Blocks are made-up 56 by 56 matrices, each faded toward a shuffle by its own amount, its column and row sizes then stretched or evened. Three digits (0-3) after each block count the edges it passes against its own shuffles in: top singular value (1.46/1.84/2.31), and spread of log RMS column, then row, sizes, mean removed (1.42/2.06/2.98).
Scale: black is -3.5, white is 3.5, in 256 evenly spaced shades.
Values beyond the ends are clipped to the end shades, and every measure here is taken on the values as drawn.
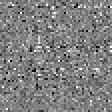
1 0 2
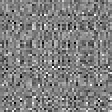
3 1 2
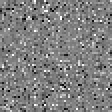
0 1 1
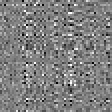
3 2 2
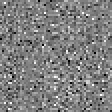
2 0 0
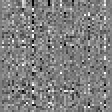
2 3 1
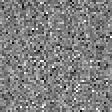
1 0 0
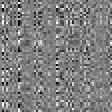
3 3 1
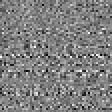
2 0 3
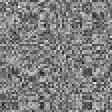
3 1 0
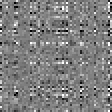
3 3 2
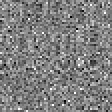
2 0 0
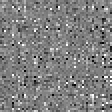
1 2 2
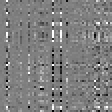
3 3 2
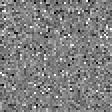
0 1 1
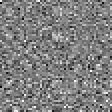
2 0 1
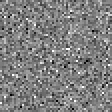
0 0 0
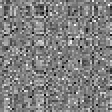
3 1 0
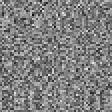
2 0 0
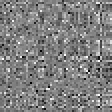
3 1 1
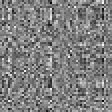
3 2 0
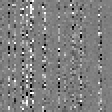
0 3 0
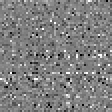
1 0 2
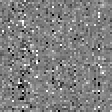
1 2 0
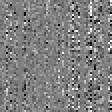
1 3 0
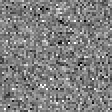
1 0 1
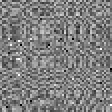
3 0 0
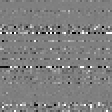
2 0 3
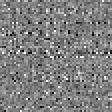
2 0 2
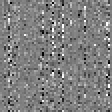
1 3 0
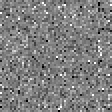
1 1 0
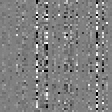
3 3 1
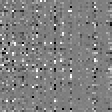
1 3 2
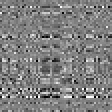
3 0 3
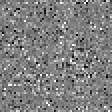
1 0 1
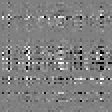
3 2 3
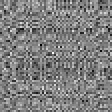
3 0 1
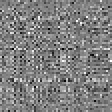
3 1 2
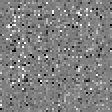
0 2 1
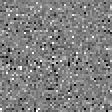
0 0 1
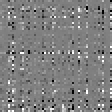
1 3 3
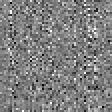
2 2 0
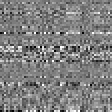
3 0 3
